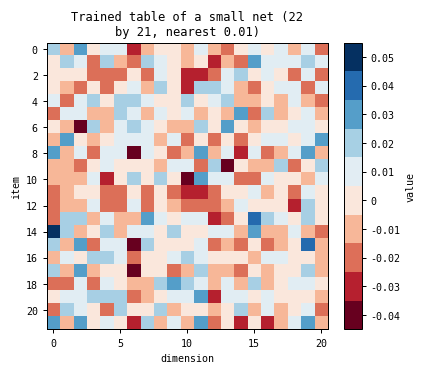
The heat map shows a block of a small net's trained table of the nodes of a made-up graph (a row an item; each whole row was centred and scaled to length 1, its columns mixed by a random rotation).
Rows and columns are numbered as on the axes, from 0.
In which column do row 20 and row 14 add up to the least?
20
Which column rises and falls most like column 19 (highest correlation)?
2
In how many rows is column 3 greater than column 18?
9
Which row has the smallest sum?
11
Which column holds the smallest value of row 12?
18
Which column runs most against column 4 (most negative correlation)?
6
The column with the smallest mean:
12
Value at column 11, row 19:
0.03
